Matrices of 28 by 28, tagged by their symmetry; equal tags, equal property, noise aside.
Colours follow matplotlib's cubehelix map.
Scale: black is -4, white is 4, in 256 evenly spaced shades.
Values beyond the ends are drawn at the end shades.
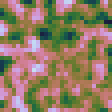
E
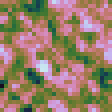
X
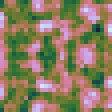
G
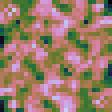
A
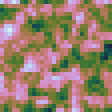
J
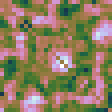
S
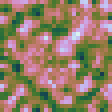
X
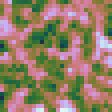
J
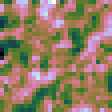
E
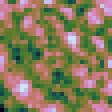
X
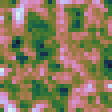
J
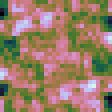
A
